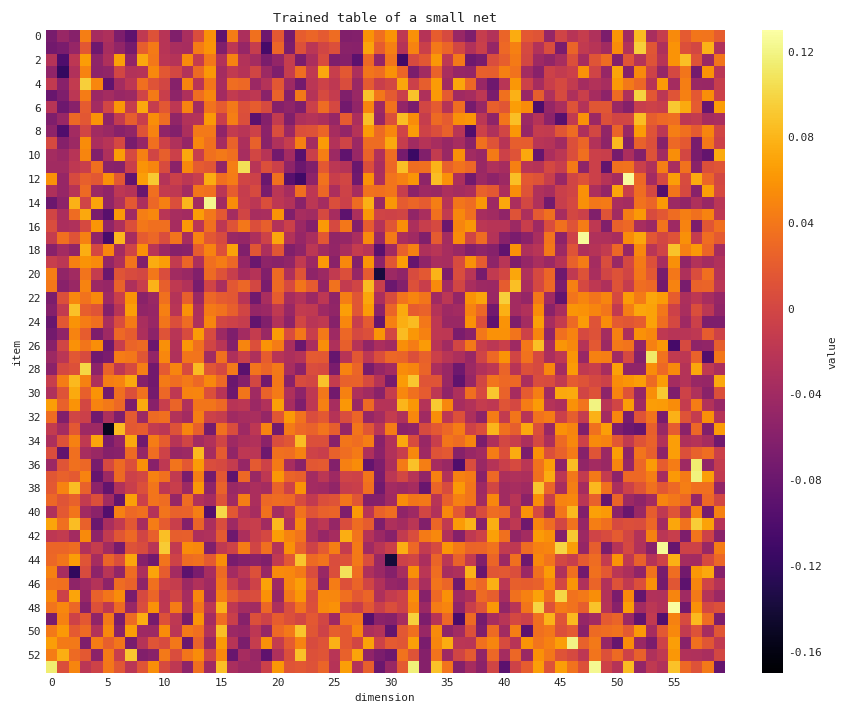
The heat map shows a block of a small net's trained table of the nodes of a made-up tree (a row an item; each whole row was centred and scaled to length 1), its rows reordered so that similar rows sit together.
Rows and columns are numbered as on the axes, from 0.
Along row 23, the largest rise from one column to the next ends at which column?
40
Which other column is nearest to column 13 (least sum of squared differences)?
24
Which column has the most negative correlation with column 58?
12
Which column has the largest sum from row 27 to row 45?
46
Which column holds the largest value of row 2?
56
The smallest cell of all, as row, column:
33, 5
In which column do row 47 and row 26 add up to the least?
52
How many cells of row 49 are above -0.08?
56
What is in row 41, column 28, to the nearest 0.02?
0.02
